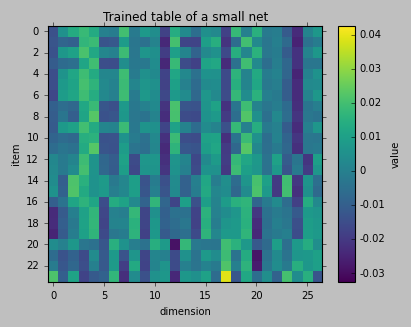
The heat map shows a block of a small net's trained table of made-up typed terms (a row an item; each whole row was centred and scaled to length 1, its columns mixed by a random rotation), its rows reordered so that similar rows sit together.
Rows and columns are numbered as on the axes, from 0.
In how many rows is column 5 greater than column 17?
16
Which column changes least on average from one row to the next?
21
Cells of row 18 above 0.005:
10
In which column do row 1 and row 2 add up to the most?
3
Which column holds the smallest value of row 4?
24
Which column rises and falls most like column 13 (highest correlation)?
6
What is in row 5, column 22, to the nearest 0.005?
0
